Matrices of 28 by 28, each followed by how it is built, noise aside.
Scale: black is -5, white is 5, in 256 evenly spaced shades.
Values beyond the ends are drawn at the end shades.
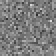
noise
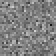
noise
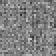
blocks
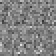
repeating columns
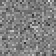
noise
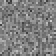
noise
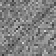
Hankel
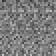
repeating columns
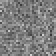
noise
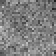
smooth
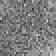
smooth
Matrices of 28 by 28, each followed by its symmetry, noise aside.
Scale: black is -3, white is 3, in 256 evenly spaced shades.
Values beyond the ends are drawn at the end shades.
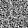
symmetric across the other diagonal.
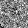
symmetric across the other diagonal.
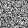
symmetric across the other diagonal.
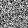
no symmetry.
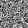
antisymmetric.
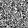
no symmetry.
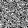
antisymmetric.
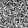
antisymmetric.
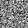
no symmetry.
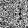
mirrored top to bottom.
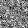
antisymmetric.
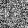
mirrored top to bottom.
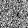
no symmetry.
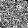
symmetric across the other diagonal.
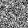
no symmetry.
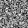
no symmetry.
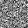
mirrored top to bottom.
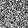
no symmetry.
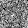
symmetric across the other diagonal.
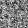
antisymmetric.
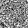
symmetric across the other diagonal.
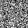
antisymmetric.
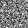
no symmetry.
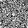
symmetric across the other diagonal.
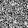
no symmetry.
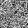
symmetric across the other diagonal.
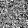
antisymmetric.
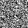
antisymmetric.
